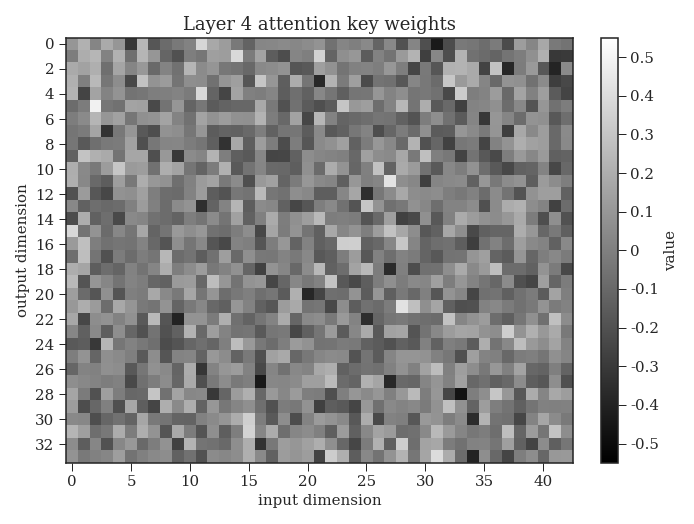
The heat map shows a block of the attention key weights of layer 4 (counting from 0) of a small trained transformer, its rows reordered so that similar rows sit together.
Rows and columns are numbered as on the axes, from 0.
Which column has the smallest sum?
42
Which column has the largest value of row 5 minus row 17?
2
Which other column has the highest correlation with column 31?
15
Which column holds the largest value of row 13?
25
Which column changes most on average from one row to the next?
21
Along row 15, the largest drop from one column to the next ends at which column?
1
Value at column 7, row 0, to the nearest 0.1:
-0.2
